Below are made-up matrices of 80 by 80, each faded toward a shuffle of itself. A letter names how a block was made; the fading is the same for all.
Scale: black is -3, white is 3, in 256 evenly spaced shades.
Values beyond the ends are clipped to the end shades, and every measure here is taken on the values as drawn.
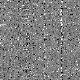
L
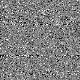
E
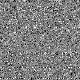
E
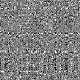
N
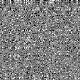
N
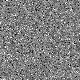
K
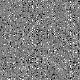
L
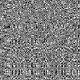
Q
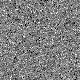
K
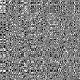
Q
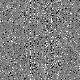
L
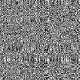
Q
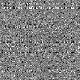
N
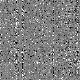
L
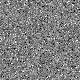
K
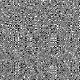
N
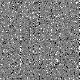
L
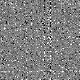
L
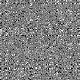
N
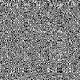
N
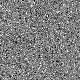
K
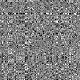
Q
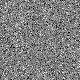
K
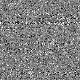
E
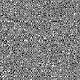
N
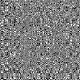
Q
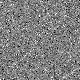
K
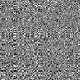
Q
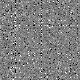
L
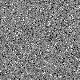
K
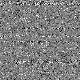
E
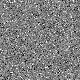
K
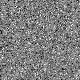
K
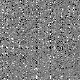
L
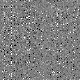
L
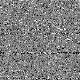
E
